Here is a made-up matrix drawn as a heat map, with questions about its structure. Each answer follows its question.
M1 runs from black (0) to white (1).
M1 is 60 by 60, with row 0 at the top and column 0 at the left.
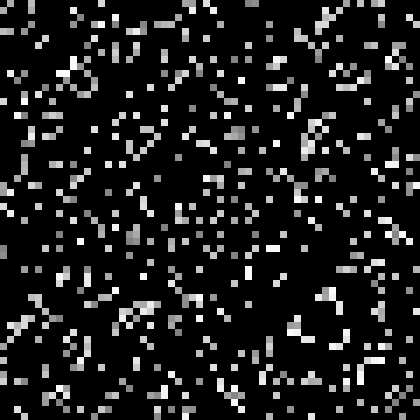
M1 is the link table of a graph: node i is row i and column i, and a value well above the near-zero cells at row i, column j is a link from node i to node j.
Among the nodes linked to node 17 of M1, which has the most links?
node 54
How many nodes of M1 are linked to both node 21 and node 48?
5
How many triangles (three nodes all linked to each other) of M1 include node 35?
5
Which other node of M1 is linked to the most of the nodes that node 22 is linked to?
node 26
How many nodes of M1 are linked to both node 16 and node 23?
6
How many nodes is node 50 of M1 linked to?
6
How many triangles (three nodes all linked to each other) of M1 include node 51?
5
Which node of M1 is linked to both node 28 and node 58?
node 9
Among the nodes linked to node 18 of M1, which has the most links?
node 8
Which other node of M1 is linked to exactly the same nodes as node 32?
node 7
